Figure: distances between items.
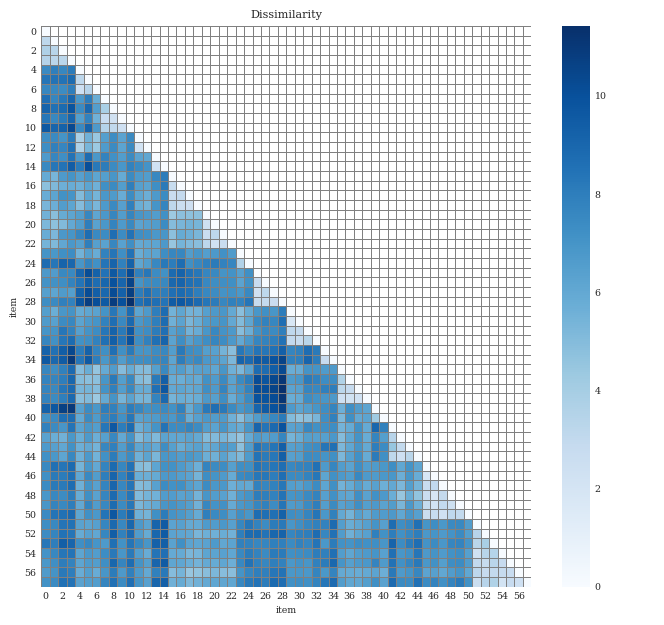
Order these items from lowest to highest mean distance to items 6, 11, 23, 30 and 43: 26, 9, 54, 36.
36, 9, 54, 26
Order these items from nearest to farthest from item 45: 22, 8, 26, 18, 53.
18, 22, 53, 26, 8
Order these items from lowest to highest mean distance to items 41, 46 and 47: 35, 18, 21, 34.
35, 18, 21, 34
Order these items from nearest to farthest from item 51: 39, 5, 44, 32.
5, 39, 32, 44
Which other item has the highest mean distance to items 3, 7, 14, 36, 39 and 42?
28
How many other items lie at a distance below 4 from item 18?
3
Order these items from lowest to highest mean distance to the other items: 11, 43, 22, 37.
22, 11, 43, 37
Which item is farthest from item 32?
10
